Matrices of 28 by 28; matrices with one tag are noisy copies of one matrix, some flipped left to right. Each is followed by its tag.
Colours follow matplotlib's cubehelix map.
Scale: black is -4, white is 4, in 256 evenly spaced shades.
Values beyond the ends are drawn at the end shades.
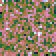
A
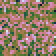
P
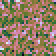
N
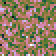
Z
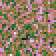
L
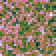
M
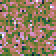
N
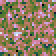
A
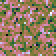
M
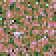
A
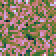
L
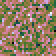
M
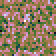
M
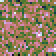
A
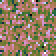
P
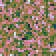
L
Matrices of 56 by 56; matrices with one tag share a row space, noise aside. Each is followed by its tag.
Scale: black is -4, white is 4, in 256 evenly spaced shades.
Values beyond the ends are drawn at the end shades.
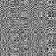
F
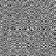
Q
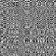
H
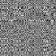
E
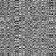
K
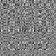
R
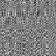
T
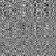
T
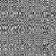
E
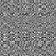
R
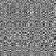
Q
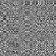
H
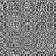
H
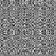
R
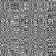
F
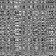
K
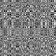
Q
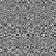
Q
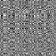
R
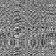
K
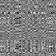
K
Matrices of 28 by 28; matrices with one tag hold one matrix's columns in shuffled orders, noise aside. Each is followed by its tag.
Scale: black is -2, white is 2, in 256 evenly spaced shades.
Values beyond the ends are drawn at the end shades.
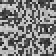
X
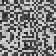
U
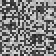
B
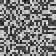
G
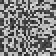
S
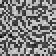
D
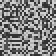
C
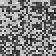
B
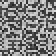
C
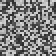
B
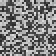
B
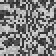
X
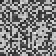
U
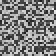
G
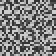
G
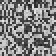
X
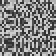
S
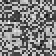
U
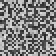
C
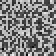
S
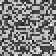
G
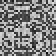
U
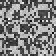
X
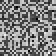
U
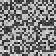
G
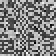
C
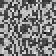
X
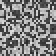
X
